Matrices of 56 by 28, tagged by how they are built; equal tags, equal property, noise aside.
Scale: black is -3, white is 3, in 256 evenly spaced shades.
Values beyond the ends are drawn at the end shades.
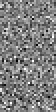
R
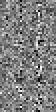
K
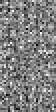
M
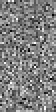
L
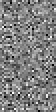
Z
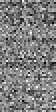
M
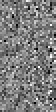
K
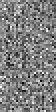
M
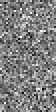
L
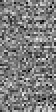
M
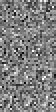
R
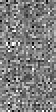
Z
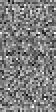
R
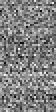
R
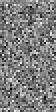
R
